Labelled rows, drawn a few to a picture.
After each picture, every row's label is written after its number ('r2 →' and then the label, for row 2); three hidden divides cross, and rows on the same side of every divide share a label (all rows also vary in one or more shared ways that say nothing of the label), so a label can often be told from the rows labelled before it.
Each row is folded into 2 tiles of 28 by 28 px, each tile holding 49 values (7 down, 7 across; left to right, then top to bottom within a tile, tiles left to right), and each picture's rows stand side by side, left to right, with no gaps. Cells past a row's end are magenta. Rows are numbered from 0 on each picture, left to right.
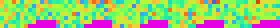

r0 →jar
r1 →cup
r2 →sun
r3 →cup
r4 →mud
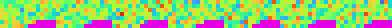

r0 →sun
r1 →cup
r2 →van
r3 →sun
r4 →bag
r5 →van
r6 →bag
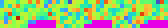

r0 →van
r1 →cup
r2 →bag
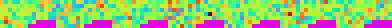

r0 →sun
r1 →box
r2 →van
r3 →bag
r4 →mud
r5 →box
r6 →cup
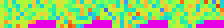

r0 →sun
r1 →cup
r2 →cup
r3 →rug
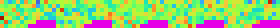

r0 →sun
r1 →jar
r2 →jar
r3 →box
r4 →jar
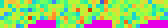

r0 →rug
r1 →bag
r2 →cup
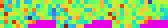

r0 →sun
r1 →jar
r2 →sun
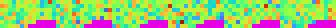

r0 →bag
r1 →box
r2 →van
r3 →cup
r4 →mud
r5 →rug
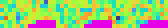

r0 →bag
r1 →rug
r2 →van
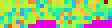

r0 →bag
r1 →cup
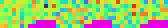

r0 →cup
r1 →sun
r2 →rug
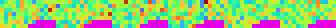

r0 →van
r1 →jar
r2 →rug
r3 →jar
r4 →mud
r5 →rug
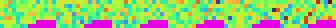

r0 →bag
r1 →rug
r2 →jar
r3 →jar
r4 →van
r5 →bag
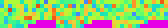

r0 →rug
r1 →sun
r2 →cup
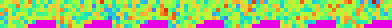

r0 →rug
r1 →sun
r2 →van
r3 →mud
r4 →rug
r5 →van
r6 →jar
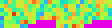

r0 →bag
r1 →sun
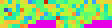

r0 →box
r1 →sun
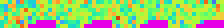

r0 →box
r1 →rug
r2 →bag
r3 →rug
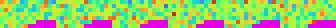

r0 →jar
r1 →rug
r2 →sun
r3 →box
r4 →cup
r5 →mud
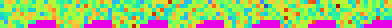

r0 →rug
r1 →sun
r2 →sun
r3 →jar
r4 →cup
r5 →mud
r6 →cup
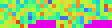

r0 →box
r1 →van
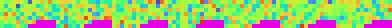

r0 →sun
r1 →rug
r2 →cup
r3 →sun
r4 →jar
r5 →box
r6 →van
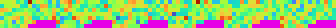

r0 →jar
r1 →van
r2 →van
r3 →rug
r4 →mud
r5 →sun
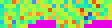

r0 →jar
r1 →box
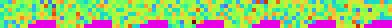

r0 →jar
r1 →box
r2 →cup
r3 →mud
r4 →sun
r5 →rug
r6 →box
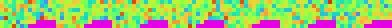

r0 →bag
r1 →box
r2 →van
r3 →box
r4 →mud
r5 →cup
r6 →mud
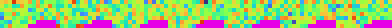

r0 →rug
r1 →jar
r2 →jar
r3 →sun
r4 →cup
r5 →mud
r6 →box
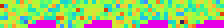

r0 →van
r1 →mud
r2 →box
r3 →jar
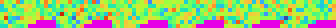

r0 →mud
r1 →jar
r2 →sun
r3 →jar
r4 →cup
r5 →van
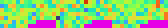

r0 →box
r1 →rug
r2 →jar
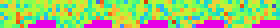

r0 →box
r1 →jar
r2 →sun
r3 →sun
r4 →mud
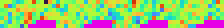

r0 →bag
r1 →cup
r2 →van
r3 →cup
